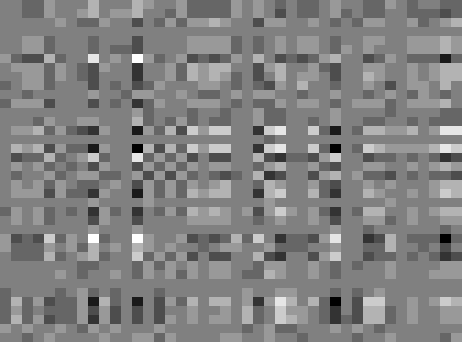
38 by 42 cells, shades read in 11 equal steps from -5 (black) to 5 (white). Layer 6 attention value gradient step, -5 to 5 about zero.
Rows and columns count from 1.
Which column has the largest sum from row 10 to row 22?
41
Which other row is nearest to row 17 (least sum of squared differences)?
15
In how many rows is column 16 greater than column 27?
15
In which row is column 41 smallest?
27
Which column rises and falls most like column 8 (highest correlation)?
17
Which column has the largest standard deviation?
13
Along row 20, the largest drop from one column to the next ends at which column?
25
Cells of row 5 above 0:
16
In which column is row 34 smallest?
31
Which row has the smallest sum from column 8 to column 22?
20
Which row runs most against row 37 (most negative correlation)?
33
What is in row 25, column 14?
0
